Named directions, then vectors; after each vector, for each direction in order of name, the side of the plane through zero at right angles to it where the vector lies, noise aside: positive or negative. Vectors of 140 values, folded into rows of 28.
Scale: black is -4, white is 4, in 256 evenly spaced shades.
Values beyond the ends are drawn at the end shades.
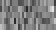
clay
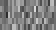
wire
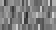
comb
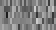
positive, negative, positive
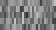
negative, positive, positive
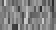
negative, negative, negative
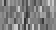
positive, positive, positive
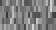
positive, negative, positive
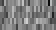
negative, negative, positive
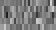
positive, negative, positive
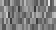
negative, positive, negative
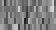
positive, positive, positive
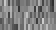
negative, negative, negative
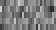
negative, positive, positive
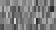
negative, positive, negative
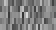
positive, negative, negative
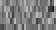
negative, positive, negative
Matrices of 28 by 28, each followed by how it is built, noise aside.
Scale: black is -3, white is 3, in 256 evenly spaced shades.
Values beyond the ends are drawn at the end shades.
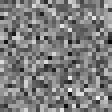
noise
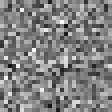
noise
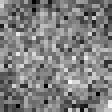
smooth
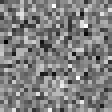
noise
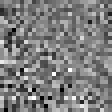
lower triangular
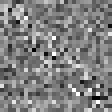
banded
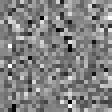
uneven columns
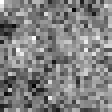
smooth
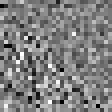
lower triangular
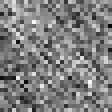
Toeplitz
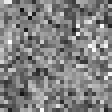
smooth
